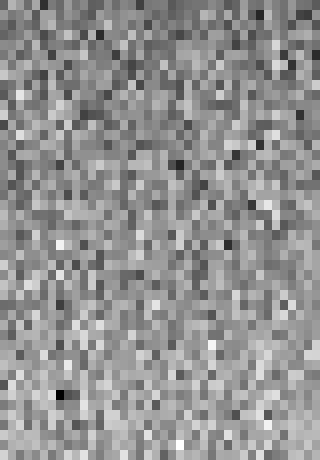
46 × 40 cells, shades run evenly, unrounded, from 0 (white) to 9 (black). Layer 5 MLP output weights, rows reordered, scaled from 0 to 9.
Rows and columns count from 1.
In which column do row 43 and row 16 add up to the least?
34
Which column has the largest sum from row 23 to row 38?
25
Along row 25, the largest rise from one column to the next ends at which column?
29
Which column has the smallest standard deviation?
21
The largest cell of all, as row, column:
40, 8
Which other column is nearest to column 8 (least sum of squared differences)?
10
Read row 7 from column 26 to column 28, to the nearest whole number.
3 5 2
